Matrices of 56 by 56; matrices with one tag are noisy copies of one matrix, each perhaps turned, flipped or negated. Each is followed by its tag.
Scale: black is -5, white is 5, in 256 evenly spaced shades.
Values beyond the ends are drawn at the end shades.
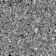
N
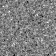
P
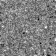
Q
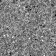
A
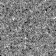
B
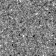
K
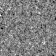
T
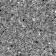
K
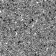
K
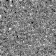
Q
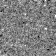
Q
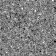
P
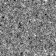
N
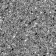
K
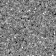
P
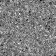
A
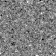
T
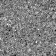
A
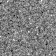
P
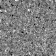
Q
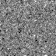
N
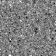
N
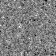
N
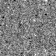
N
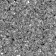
T
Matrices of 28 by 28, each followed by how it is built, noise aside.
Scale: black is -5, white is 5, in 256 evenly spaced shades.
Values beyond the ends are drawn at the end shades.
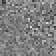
upper triangular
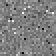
sparse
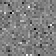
sparse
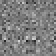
low rank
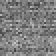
blocks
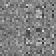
low rank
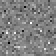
sparse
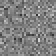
low rank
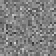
low rank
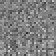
blocks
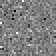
sparse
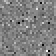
sparse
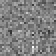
low rank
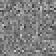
low rank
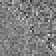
upper triangular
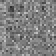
blocks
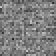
blocks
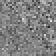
upper triangular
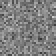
blocks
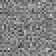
blocks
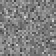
noise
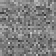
blocks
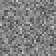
blocks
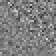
upper triangular
